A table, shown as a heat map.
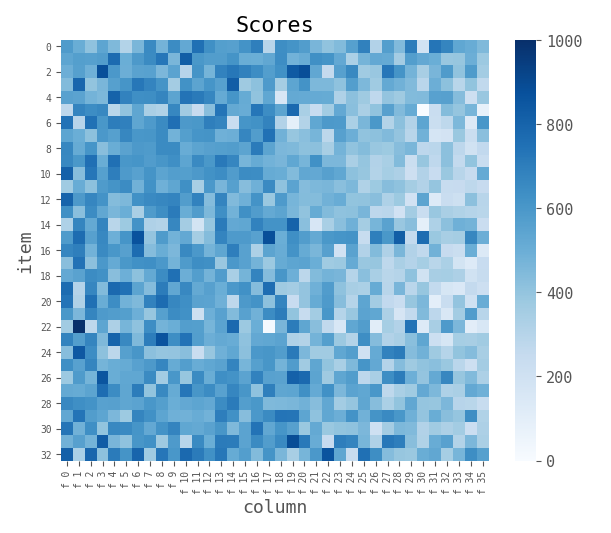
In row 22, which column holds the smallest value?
f 17
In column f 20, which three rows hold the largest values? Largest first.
2, 26, 31
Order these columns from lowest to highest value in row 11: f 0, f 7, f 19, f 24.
f 0, f 24, f 19, f 7
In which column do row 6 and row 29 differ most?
f 19
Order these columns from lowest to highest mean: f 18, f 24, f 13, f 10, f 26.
f 26, f 24, f 18, f 10, f 13
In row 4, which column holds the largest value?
f 4
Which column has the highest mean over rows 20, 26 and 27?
f 3
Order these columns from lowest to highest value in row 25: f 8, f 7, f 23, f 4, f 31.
f 23, f 31, f 4, f 7, f 8
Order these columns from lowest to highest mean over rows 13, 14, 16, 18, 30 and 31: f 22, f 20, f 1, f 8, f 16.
f 22, f 20, f 8, f 1, f 16
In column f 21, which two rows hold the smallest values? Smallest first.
14, 5
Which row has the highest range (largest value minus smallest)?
22
